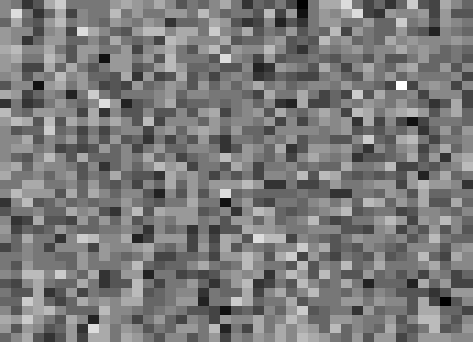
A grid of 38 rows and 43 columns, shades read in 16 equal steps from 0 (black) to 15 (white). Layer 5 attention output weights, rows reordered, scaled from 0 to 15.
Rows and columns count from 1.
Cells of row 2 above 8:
15
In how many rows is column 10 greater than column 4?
18
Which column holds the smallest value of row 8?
24
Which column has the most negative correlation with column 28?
2
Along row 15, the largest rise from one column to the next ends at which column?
5
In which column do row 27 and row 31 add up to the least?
14
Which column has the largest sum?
23
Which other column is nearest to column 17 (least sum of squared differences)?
36
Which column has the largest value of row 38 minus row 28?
9
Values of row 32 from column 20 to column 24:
3 6 9 11 3
